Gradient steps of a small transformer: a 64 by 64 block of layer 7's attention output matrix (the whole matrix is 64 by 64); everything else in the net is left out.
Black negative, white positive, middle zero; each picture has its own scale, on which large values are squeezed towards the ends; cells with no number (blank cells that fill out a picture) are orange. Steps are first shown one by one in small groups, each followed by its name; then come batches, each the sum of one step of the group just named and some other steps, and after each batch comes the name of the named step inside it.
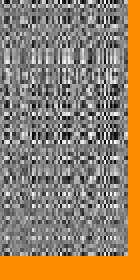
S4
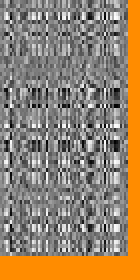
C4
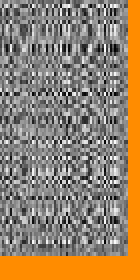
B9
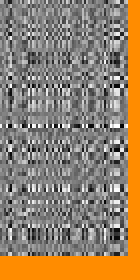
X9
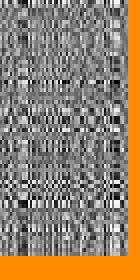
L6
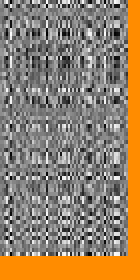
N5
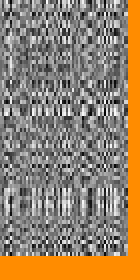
N5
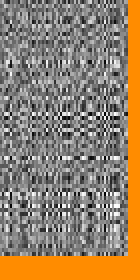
S4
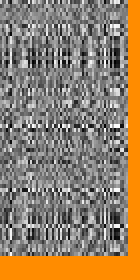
X9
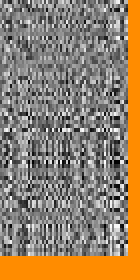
L6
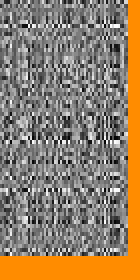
S4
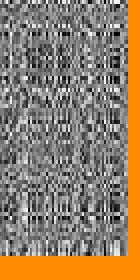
N5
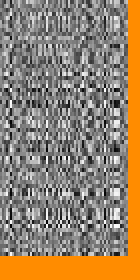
C4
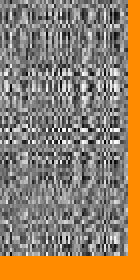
N5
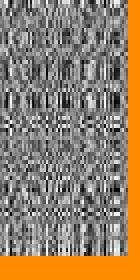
N5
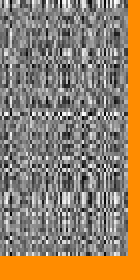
N5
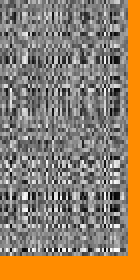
C4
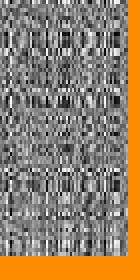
N5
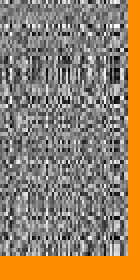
N5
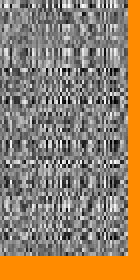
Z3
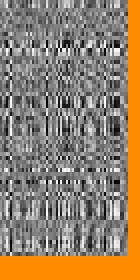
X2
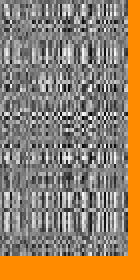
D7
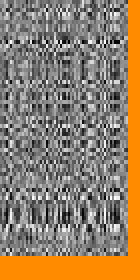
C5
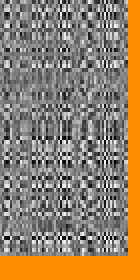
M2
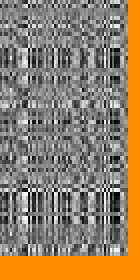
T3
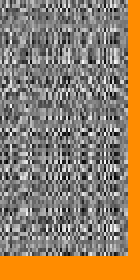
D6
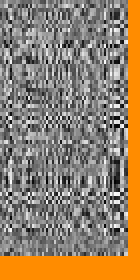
X2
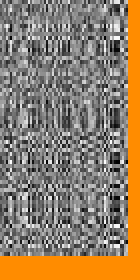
T3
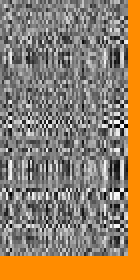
C5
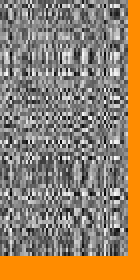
D7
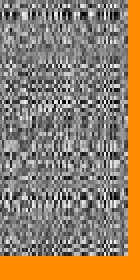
Z3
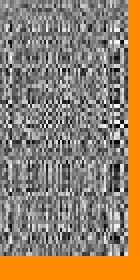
Z3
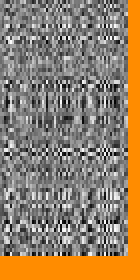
C5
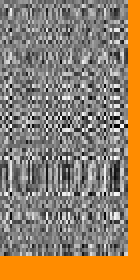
D7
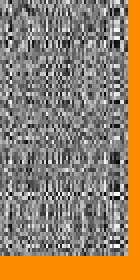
X2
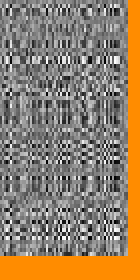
D6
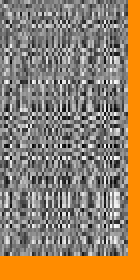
D7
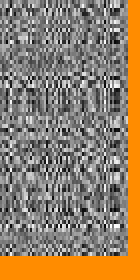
C5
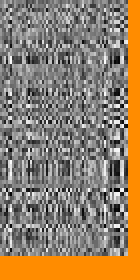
C5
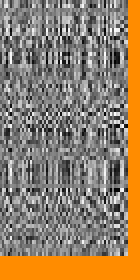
C5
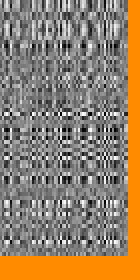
M2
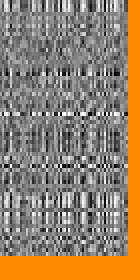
D7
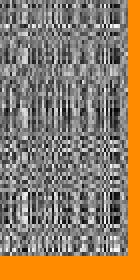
T3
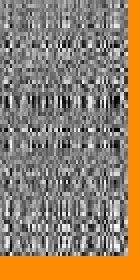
X2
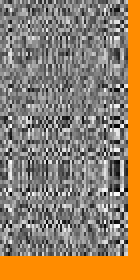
C5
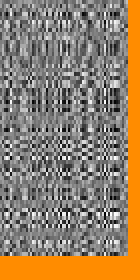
M2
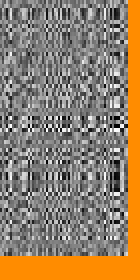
D6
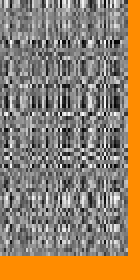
C5
